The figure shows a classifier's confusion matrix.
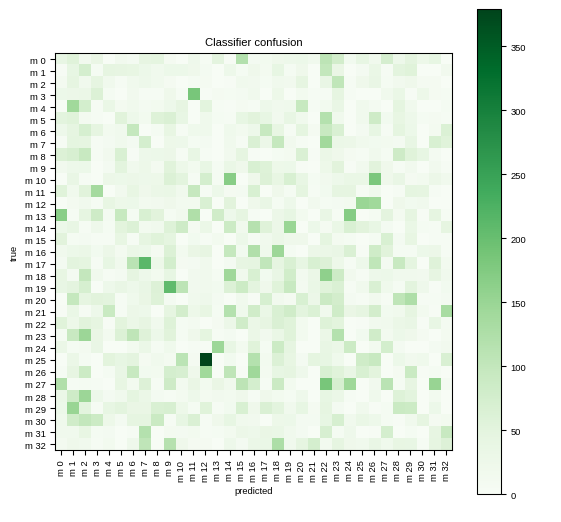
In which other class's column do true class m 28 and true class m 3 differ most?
m 11
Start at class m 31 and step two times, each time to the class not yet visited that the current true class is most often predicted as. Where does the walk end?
m 22
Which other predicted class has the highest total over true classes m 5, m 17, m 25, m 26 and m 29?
m 12
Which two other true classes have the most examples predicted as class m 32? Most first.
m 21, m 31
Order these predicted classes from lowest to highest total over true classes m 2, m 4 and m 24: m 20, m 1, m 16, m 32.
m 32, m 16, m 20, m 1
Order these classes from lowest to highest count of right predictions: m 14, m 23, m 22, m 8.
m 8, m 22, m 14, m 23
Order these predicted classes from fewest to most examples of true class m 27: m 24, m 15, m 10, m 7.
m 10, m 7, m 15, m 24
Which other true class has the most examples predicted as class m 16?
m 26
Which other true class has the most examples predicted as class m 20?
m 4
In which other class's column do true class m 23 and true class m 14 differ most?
m 2
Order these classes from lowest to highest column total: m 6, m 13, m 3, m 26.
m 13, m 3, m 6, m 26
